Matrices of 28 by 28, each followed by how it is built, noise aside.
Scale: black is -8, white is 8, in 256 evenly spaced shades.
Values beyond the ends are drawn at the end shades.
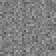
repeating rows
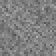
Toeplitz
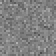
noise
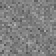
Toeplitz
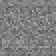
repeating columns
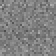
repeating columns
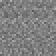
repeating columns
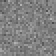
noise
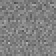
repeating columns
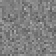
repeating columns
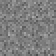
repeating columns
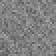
Toeplitz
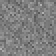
Toeplitz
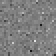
sparse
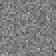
repeating rows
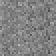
repeating rows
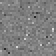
sparse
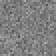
noise
